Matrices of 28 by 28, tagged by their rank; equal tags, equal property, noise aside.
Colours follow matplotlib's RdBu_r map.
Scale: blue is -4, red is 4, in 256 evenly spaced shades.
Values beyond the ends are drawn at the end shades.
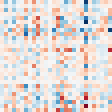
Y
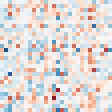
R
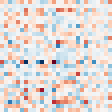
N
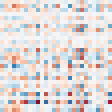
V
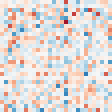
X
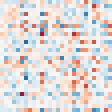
N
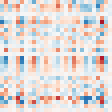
V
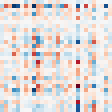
V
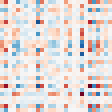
V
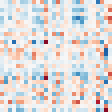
N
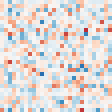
X
